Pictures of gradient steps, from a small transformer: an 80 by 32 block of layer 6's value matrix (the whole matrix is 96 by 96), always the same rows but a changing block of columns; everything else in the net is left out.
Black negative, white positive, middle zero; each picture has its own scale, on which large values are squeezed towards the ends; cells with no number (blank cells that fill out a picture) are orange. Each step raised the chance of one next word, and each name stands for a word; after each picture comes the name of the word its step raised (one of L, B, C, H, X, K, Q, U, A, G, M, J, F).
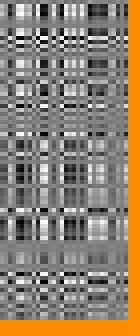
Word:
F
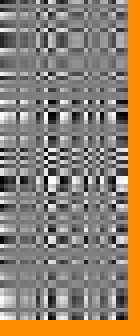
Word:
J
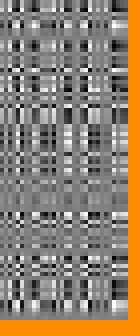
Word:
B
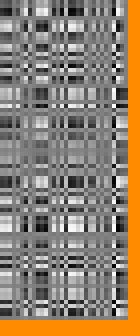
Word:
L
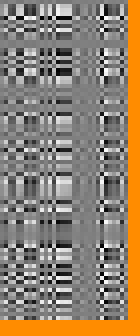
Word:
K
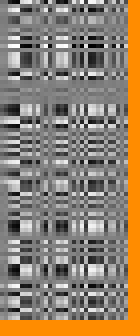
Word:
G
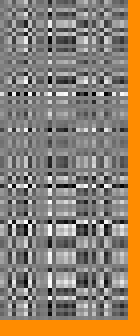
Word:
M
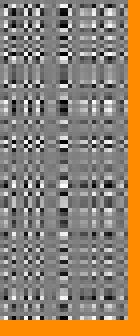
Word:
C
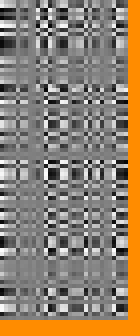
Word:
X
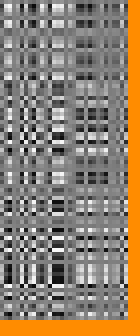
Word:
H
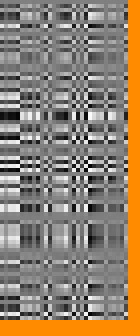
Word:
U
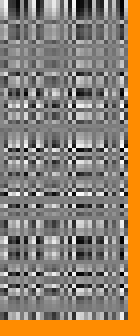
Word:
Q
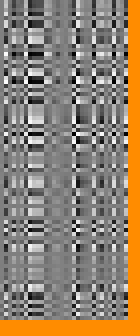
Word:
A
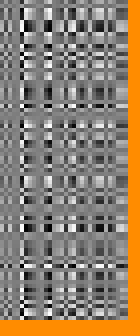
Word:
L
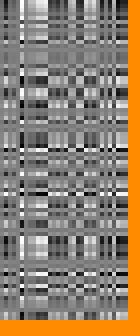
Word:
Q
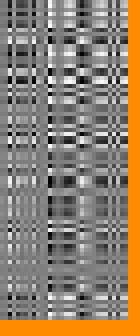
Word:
A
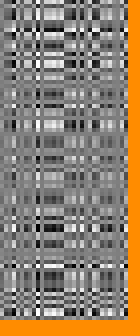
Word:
L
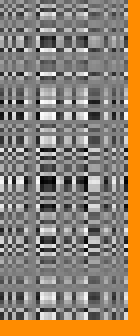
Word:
J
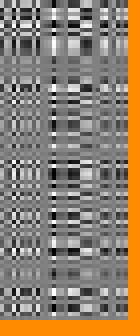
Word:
X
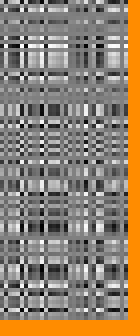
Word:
G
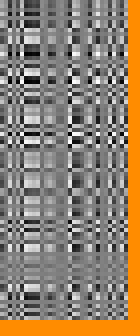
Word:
A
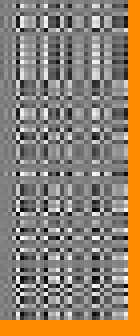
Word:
H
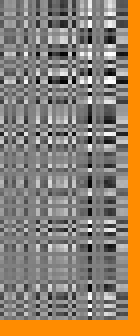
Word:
A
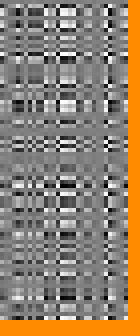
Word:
C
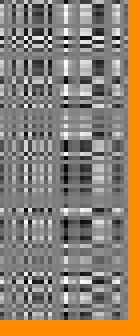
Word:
F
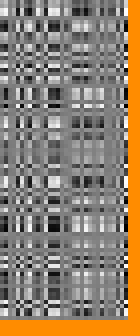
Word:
L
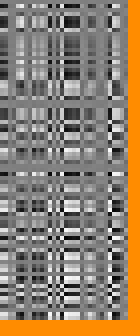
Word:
H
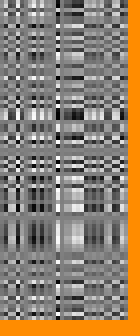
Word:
U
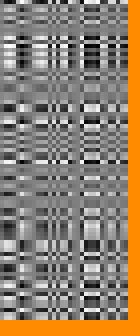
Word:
G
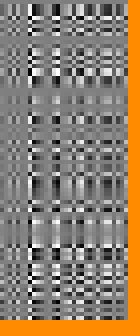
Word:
K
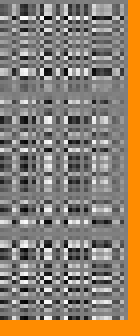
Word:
K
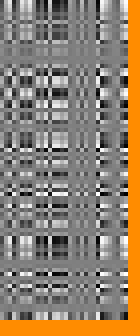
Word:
Q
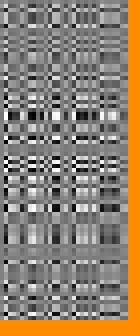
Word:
U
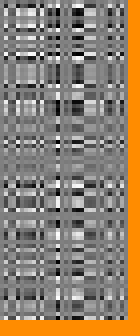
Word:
C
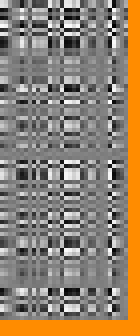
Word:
X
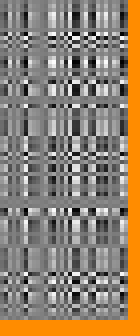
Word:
F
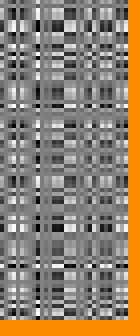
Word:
L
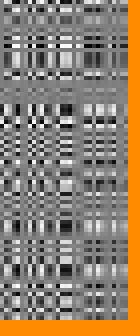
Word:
G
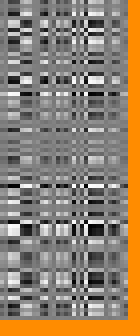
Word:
M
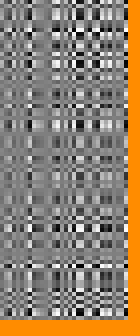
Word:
L
